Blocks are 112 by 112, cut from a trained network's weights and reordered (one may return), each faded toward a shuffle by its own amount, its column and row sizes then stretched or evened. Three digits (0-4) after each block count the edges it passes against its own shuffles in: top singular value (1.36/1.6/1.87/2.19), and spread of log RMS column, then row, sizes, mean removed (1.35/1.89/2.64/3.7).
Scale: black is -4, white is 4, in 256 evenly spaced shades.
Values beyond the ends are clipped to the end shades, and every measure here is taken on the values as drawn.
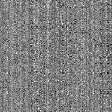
3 2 2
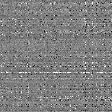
3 2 3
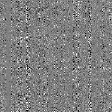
2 4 2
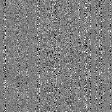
1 4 0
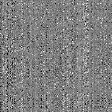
3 3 2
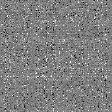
1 3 0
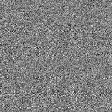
2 0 2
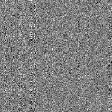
3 3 0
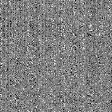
2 2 1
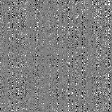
1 4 2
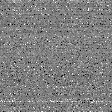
1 0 2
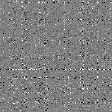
2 3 3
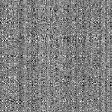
3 1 3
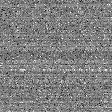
3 0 0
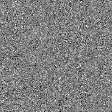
0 2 0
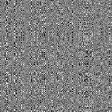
4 4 2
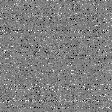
0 0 3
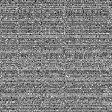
4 0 0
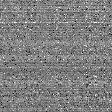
3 1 1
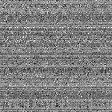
4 0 1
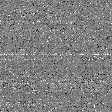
1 0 2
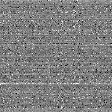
3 2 2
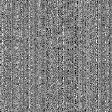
4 3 0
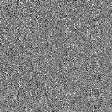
2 2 0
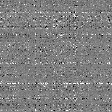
3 2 3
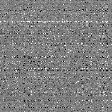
2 2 3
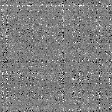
1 3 2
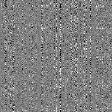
3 4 2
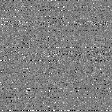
1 1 3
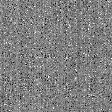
1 1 1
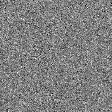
0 1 0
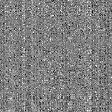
3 1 2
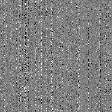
2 4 0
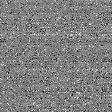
1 0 2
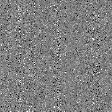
0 3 0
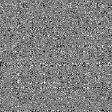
2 2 3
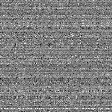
4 1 2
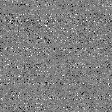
0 1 3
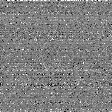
3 0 3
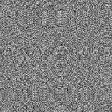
4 1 1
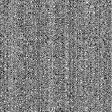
3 0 2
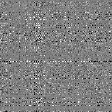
2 3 4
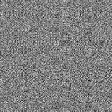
4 1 2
